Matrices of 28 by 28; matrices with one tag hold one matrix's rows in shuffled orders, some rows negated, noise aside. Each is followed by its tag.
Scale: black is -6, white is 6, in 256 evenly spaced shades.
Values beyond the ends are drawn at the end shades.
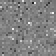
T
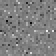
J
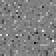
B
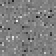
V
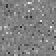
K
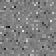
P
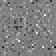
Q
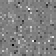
T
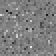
J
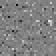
V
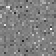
P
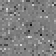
K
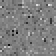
V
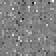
T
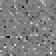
P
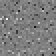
B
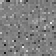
P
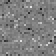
K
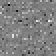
V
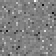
B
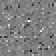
K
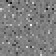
J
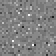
T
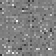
V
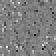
B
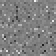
B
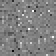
T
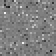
P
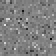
P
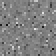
B
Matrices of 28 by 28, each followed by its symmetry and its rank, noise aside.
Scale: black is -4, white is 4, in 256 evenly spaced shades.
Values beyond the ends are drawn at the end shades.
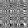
no symmetry, rank two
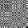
symmetric, rank two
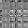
no symmetry, rank two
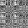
no symmetry, rank two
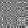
symmetric, rank two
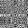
no symmetry, rank three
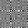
antisymmetric, rank two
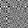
no symmetry, rank two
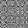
no symmetry, rank three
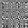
antisymmetric, rank two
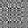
no symmetry, rank two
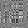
antisymmetric, rank two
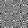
no symmetry, rank three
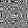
no symmetry, rank three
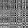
no symmetry, rank two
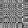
antisymmetric, rank two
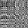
no symmetry, rank two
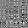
no symmetry, rank three
